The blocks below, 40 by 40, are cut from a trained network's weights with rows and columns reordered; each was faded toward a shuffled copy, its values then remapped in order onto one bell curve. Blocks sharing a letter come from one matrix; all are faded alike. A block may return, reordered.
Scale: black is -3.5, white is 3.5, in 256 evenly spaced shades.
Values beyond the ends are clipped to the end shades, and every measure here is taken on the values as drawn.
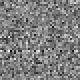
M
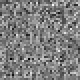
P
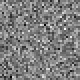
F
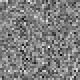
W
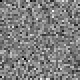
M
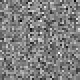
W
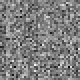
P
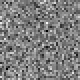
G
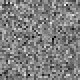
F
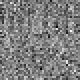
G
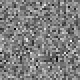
M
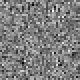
G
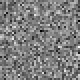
W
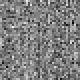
P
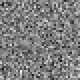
M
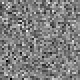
F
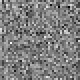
P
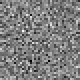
F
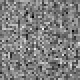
P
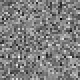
M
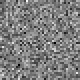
G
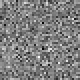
F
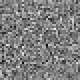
M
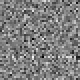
W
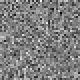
M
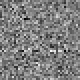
W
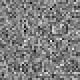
G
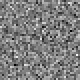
M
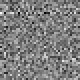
W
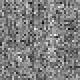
P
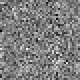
W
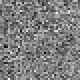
F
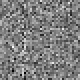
W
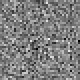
F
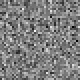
G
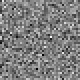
F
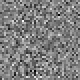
G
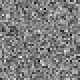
M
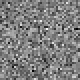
M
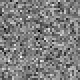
G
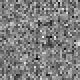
P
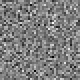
G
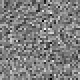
W
